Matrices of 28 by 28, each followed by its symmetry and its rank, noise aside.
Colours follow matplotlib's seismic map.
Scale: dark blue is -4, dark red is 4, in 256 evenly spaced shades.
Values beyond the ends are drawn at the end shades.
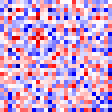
symmetric, rank four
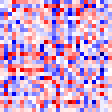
antisymmetric, rank four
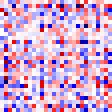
antisymmetric, rank four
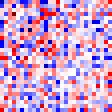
symmetric, rank five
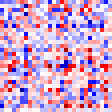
symmetric, rank four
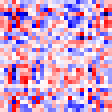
no symmetry, rank three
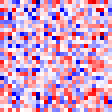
no symmetry, rank five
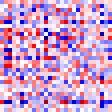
no symmetry, rank three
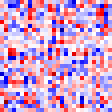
no symmetry, rank five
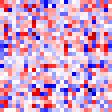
symmetric, rank five
